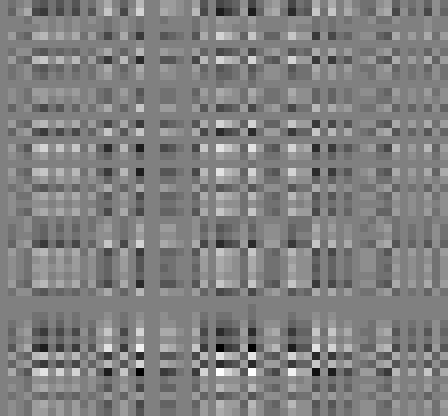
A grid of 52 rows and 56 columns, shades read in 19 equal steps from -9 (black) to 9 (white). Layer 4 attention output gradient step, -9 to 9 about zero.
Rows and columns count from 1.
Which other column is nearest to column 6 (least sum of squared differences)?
37
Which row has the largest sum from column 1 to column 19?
47
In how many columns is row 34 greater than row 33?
6
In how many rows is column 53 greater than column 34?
22
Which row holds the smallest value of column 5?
44
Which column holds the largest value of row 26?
28
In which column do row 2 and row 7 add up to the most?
18
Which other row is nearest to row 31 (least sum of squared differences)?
17
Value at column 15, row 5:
-1
